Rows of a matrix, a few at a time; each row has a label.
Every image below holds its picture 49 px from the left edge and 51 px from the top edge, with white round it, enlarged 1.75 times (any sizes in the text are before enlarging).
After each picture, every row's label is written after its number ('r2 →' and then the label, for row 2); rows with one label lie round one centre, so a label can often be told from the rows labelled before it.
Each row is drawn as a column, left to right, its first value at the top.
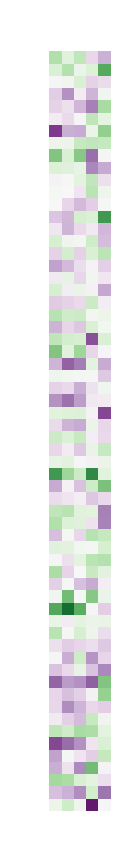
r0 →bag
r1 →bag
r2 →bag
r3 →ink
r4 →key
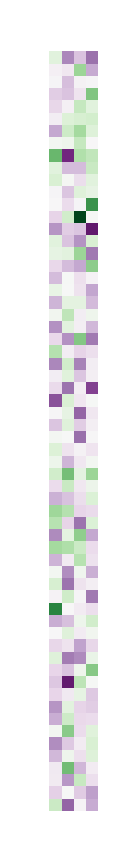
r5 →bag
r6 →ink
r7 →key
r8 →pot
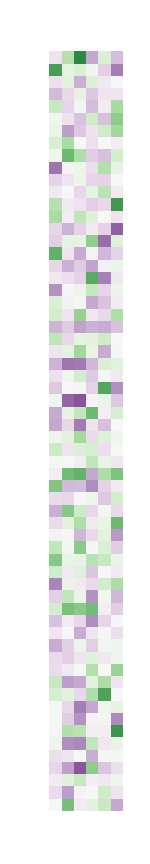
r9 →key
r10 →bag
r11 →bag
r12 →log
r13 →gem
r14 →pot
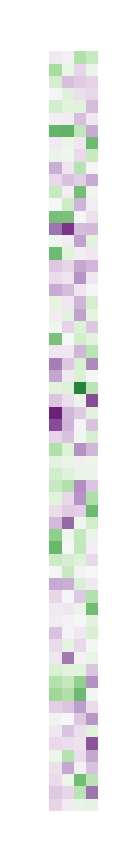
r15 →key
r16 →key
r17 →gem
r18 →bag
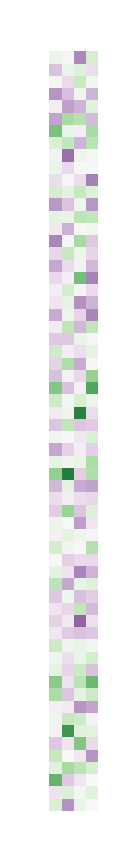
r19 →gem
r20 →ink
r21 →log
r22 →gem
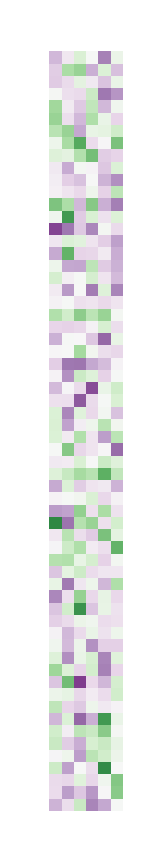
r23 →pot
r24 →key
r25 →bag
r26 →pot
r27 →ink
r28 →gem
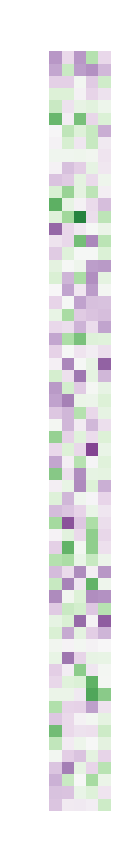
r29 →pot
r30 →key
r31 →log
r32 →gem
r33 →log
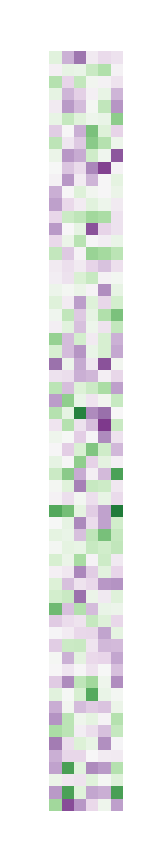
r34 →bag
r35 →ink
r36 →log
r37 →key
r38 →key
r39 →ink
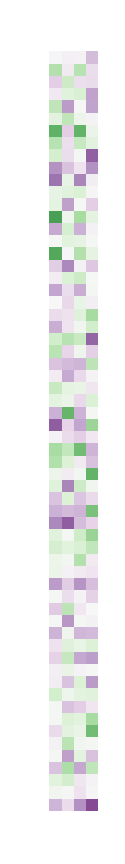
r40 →key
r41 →log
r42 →key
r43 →ink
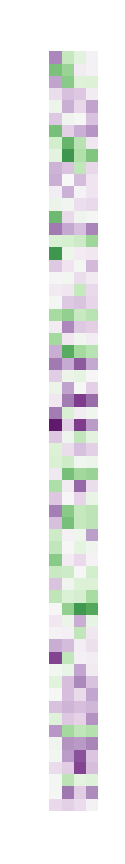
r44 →key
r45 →bag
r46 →bag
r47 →bag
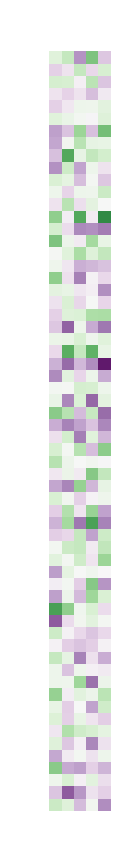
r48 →log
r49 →bag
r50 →key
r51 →bag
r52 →key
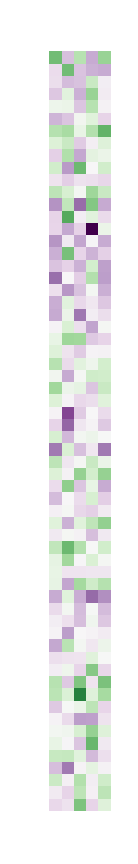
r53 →gem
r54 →key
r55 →gem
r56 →pot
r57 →gem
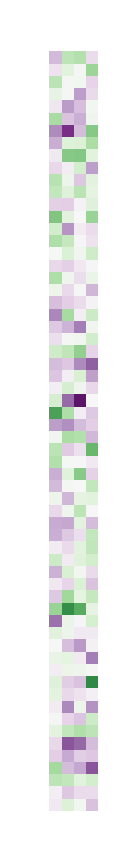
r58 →log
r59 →bag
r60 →bag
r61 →key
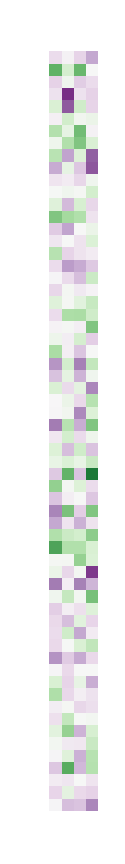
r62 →key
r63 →ink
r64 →key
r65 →ink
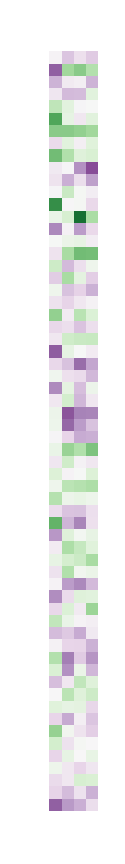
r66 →pot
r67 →key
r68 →key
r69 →key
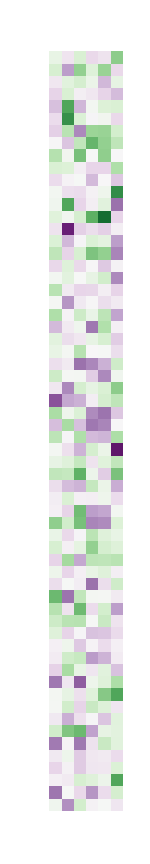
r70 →bag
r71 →pot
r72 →bag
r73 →key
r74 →key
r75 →gem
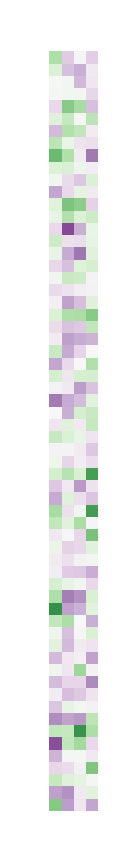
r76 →bag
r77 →pot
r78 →pot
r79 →ink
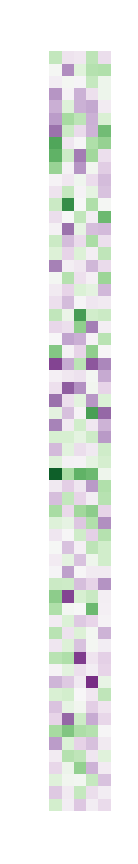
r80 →bag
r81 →pot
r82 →ink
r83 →bag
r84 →key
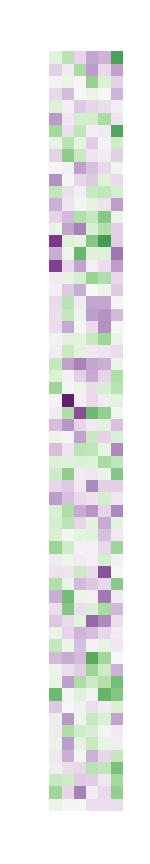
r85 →gem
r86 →bag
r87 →key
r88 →log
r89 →log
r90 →gem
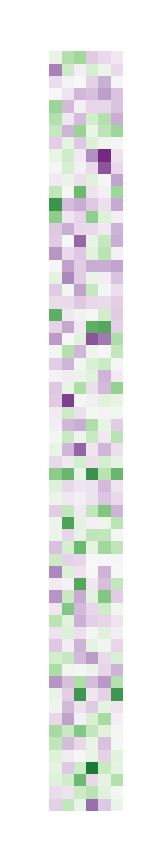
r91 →pot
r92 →bag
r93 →gem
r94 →ink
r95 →ink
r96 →gem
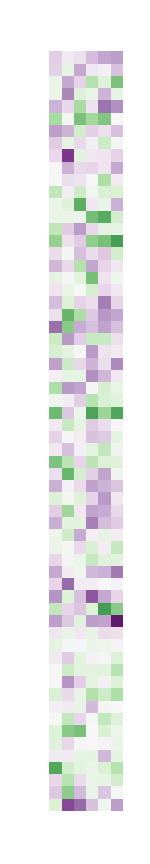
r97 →log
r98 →ink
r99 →pot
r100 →log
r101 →log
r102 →log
